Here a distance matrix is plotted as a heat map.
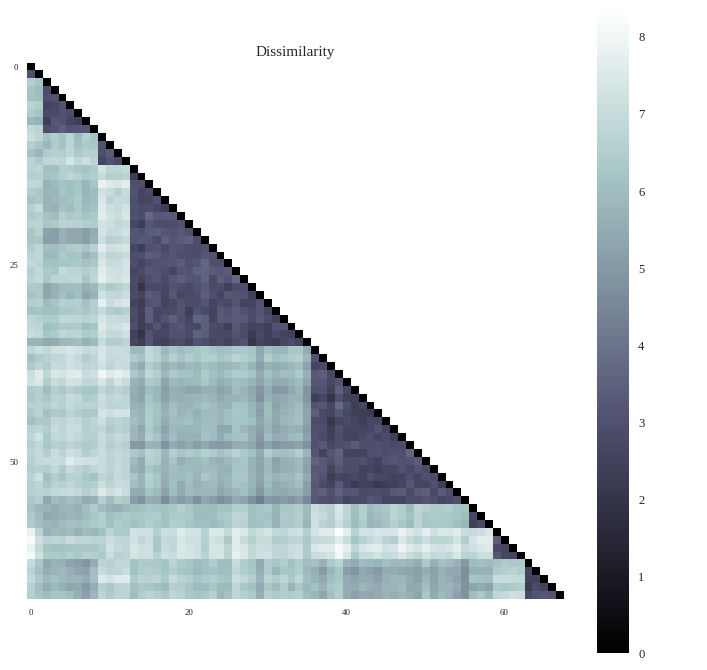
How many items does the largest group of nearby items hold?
23
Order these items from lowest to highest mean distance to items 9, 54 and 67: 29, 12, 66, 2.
66, 12, 29, 2
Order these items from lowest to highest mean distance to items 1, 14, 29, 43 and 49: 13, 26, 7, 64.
13, 26, 64, 7
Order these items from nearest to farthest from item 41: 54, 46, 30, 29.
46, 54, 29, 30
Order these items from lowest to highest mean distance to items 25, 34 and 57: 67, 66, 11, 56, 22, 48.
22, 56, 48, 66, 67, 11
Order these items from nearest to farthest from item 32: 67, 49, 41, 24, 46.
24, 41, 46, 49, 67
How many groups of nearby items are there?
8
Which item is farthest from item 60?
0
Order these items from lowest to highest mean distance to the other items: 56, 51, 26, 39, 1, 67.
51, 26, 39, 67, 56, 1
